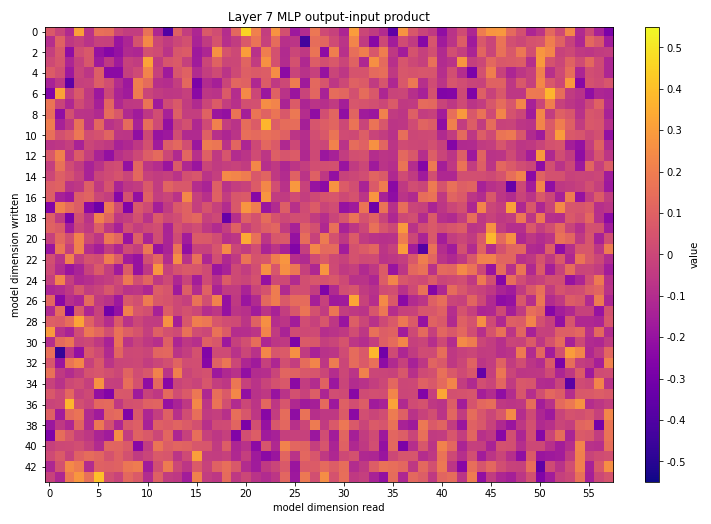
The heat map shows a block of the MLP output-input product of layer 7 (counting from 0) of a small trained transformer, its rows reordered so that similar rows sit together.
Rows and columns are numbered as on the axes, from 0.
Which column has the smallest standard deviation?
37
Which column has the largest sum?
3
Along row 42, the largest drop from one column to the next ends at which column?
50
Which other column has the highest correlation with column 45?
20
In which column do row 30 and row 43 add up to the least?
25
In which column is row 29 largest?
0
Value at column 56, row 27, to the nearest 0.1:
-0.2
